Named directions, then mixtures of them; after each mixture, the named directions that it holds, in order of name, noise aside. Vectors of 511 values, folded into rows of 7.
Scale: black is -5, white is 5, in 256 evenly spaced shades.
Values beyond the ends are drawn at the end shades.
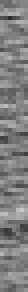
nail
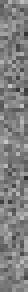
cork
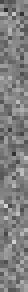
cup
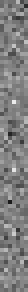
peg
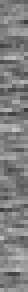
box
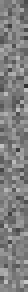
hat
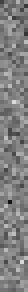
cork, cup, peg.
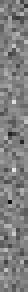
peg.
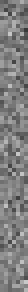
cork, cup, hat.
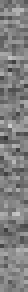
box, hat, nail.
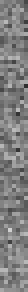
box, hat.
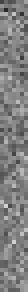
cup.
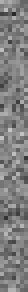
cup, hat, nail.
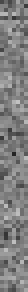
cup, nail, peg.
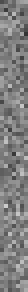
cork, cup.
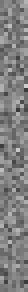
hat.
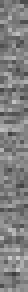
box, peg.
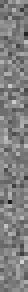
cork, peg.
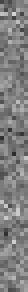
cup, nail.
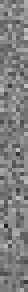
cork, hat.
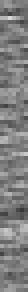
nail.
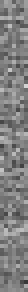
hat, nail.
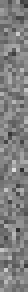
cork, hat, peg.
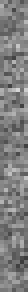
box, cork.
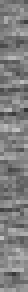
box.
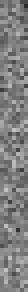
box, hat, peg.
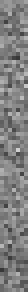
box, cup, hat.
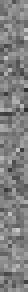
box, hat.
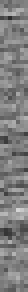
nail.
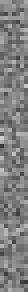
cup, hat, nail.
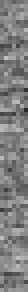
box, hat.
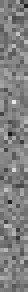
peg.
